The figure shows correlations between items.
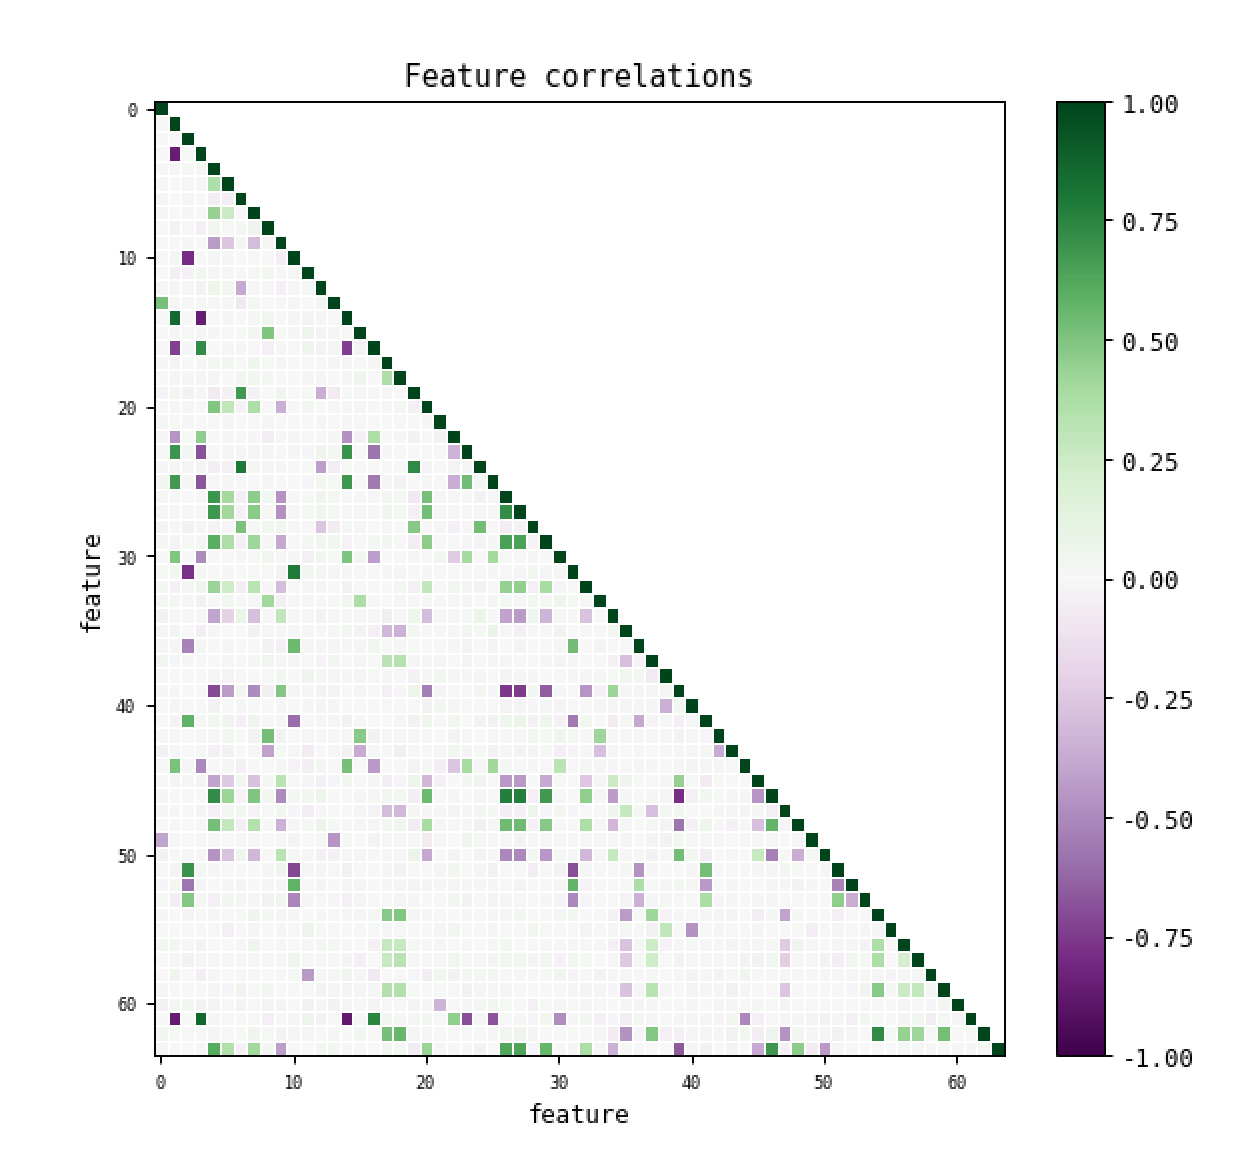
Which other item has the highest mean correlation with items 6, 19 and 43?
24
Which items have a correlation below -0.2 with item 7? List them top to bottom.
9, 34, 39, 45, 50
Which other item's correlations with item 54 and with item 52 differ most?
62
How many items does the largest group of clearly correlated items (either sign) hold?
16
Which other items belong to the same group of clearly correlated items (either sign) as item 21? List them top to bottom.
60
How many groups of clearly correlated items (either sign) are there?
10
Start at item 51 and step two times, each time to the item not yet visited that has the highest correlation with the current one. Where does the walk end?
41
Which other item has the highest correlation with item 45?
39
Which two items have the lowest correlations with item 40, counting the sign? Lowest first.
55, 38
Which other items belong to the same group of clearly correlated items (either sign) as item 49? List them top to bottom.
0, 13
